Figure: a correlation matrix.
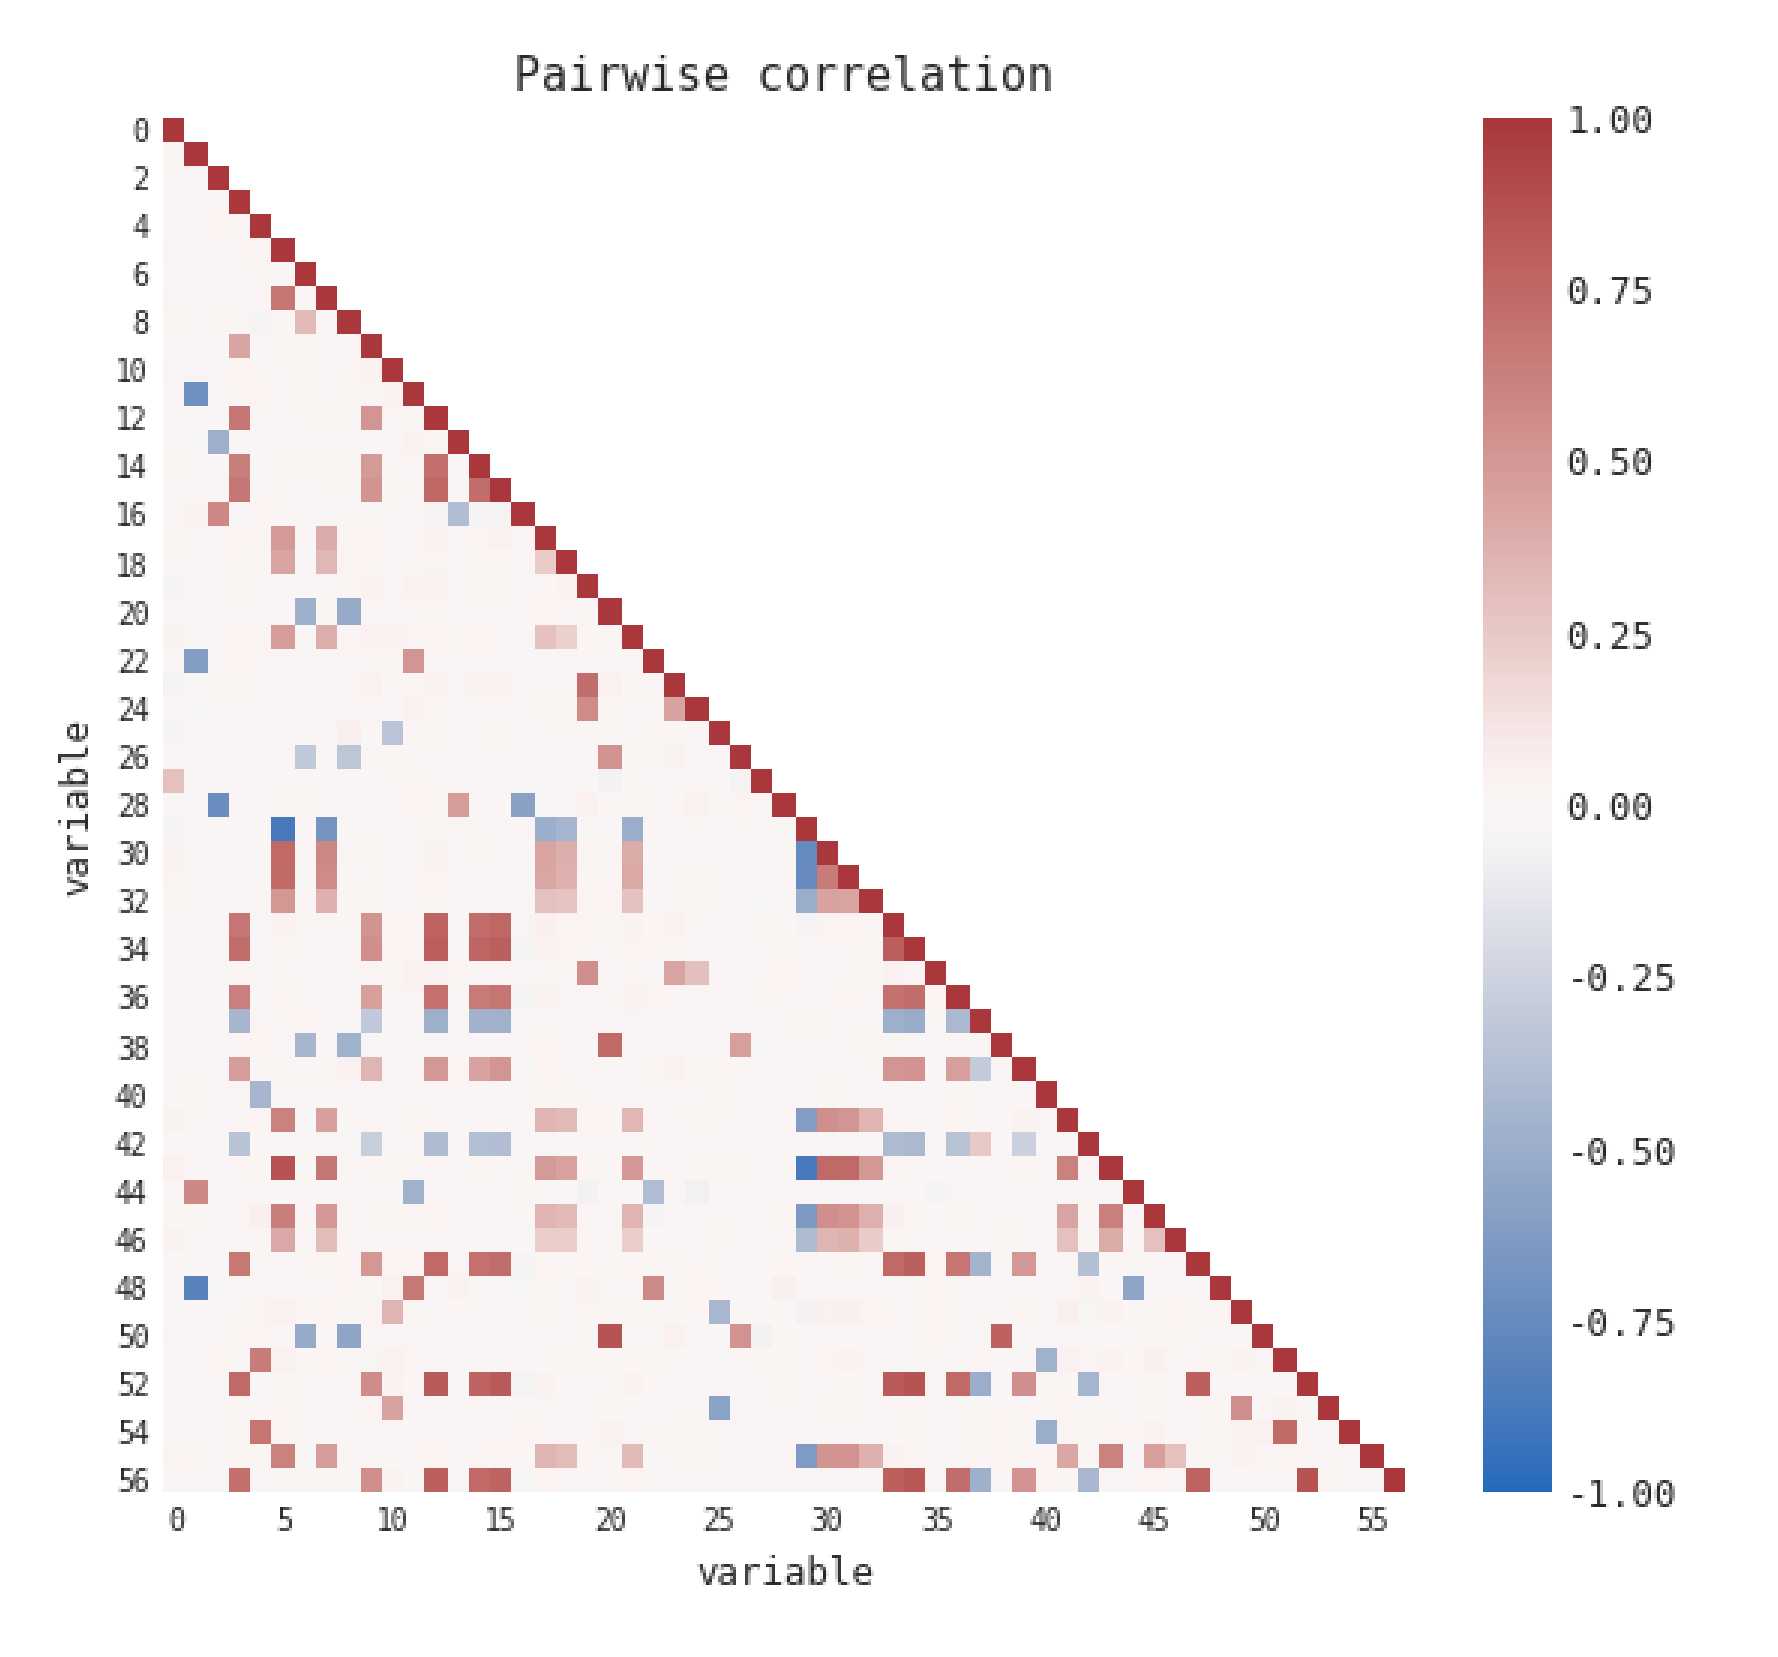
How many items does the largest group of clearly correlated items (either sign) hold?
14
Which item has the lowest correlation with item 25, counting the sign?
53
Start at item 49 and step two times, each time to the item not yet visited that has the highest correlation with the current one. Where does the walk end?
10
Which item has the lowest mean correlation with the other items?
29
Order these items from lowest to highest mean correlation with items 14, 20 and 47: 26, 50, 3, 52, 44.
44, 26, 50, 3, 52
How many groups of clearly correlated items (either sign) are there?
9
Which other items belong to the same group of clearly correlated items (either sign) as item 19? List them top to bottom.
23, 24, 35
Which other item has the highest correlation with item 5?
43
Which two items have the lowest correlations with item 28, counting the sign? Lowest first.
2, 16
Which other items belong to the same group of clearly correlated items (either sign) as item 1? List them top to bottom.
11, 22, 44, 48
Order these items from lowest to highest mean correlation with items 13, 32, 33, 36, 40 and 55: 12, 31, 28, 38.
38, 28, 31, 12
